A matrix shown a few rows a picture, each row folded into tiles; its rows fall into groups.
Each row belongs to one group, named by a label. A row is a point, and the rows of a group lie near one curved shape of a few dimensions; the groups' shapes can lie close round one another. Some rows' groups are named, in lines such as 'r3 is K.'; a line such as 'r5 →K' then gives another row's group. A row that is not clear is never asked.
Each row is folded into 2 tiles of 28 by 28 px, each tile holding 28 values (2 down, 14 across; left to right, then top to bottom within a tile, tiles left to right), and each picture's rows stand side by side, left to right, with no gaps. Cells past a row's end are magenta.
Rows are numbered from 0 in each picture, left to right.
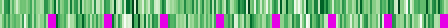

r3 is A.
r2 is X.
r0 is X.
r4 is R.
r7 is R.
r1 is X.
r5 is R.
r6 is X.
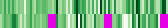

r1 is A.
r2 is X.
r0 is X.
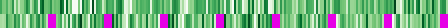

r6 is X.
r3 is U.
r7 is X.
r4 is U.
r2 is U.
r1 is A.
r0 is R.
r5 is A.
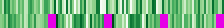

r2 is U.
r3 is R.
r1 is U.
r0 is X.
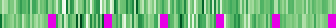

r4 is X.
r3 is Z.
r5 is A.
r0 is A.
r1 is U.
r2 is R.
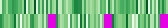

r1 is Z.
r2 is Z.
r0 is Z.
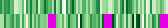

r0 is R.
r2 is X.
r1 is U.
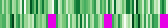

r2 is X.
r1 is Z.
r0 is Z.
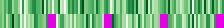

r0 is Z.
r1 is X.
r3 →Z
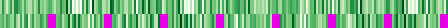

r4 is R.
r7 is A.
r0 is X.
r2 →Z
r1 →A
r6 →X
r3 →A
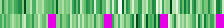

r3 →X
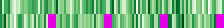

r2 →Z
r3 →X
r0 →U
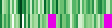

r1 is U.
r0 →A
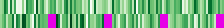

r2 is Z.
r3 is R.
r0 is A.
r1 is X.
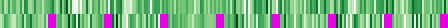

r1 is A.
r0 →X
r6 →U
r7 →A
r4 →Z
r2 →U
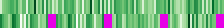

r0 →Z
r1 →Z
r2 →R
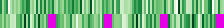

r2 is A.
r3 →U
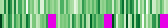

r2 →X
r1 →A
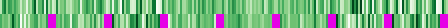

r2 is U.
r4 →X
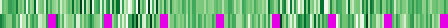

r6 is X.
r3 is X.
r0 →Z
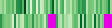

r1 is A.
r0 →Z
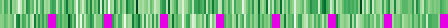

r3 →U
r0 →A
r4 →A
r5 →U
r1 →Z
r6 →Z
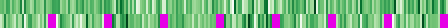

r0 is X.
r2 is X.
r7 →X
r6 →X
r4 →U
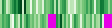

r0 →R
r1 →U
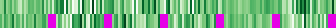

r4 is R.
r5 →A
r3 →Z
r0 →A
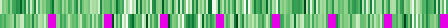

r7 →Z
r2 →U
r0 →Z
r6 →Z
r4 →Z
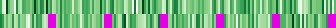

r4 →Z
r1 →R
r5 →A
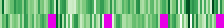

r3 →A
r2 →X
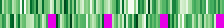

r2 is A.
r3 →U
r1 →X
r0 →Z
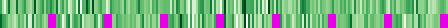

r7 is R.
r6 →X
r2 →R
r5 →A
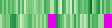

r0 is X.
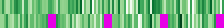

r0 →X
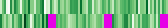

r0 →U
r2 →Z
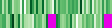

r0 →Z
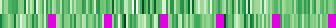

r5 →A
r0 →Z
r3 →R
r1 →R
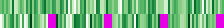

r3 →A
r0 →X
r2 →U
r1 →U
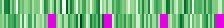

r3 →U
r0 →X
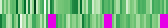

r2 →R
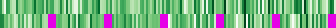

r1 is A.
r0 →R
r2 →A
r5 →X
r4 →A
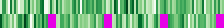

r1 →U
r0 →U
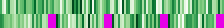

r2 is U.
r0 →R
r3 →U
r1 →R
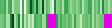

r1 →A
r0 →Z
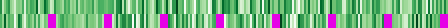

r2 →X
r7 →A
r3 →X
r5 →U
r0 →U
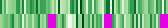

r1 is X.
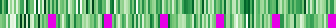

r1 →Z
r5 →Z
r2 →Z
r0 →A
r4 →A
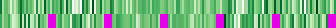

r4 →U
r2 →R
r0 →A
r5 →Z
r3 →A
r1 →A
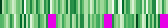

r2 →U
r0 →Z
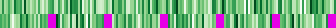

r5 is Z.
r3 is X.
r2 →R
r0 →X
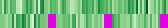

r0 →A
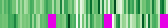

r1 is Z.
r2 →X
